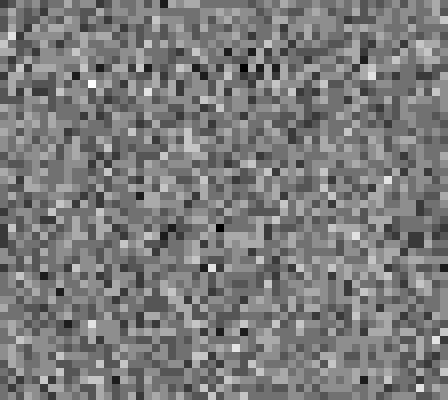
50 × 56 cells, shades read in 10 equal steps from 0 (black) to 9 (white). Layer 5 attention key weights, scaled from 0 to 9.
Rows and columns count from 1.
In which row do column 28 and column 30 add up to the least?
29
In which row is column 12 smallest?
21
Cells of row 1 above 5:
6
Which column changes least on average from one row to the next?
39
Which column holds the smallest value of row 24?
47
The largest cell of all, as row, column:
11, 12
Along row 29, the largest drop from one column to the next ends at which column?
28
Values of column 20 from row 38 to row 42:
3 3 6 2 5
